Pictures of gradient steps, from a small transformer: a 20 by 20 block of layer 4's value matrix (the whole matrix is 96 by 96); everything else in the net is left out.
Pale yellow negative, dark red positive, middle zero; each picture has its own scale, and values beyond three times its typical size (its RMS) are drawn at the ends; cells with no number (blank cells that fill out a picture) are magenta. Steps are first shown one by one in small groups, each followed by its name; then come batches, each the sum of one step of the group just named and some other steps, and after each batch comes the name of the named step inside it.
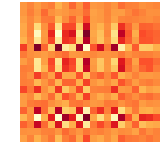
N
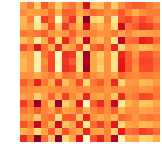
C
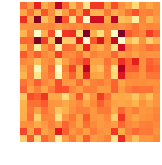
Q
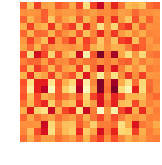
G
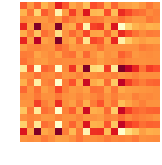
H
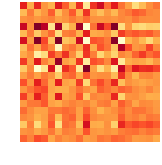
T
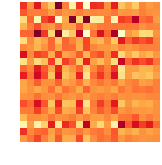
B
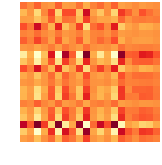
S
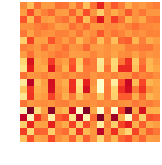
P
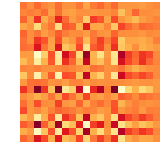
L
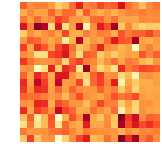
T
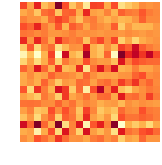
S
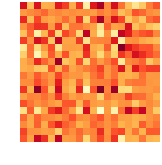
T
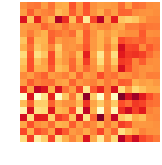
P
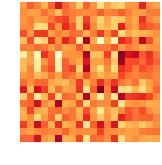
C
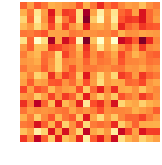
C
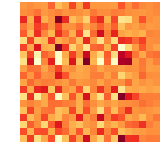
P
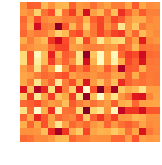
H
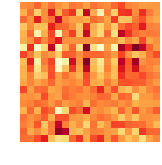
Q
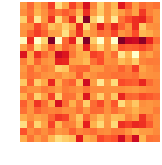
B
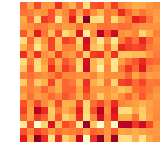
B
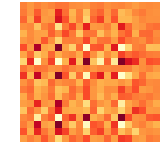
N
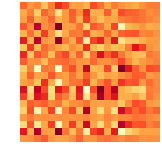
H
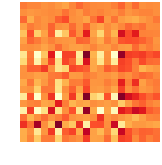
S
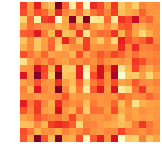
B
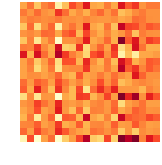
N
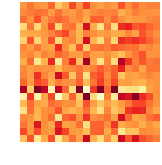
N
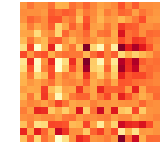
Q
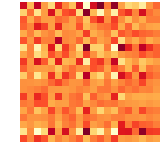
T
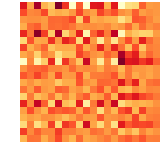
B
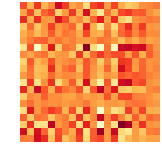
P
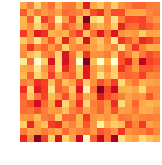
C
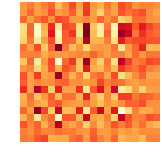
N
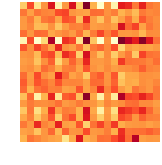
C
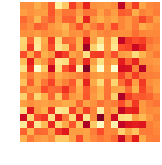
P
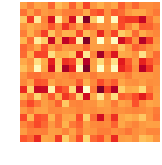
C
